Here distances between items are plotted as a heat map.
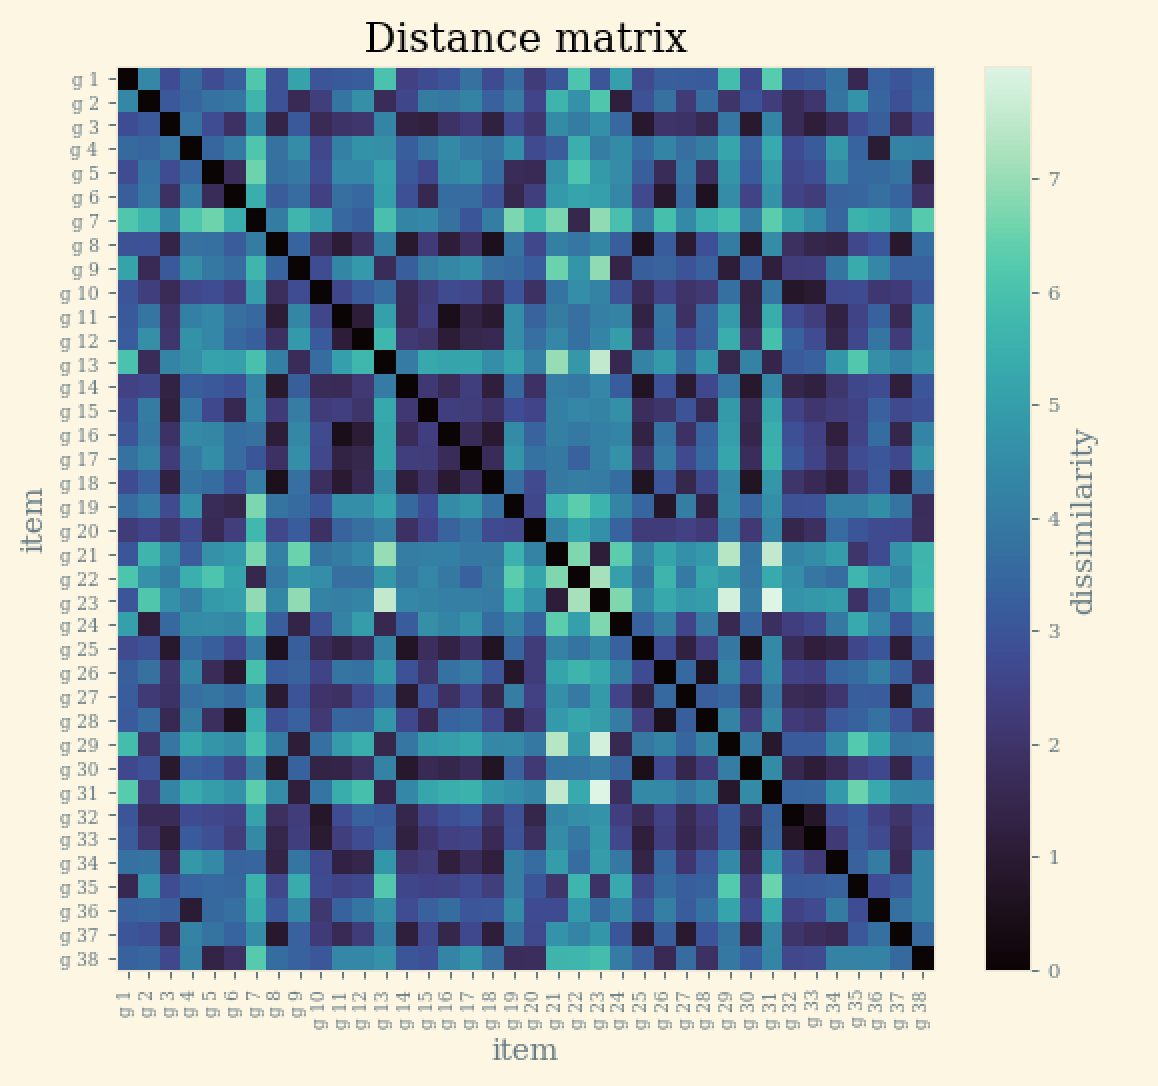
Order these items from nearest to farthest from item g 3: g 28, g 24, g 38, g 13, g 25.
g 25, g 28, g 38, g 24, g 13
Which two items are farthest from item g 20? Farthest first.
g 7, g 22
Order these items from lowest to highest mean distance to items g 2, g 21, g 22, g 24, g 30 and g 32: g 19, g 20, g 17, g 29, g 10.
g 10, g 20, g 17, g 29, g 19
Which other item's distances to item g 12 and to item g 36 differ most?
g 4
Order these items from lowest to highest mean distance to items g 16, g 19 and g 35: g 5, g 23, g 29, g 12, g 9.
g 12, g 5, g 23, g 9, g 29
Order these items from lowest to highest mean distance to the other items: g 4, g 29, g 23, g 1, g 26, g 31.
g 26, g 1, g 4, g 29, g 31, g 23
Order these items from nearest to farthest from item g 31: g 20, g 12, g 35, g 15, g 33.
g 33, g 20, g 15, g 12, g 35
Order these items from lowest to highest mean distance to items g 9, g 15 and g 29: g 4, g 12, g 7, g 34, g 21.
g 34, g 12, g 4, g 7, g 21
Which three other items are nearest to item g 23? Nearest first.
g 21, g 35, g 1
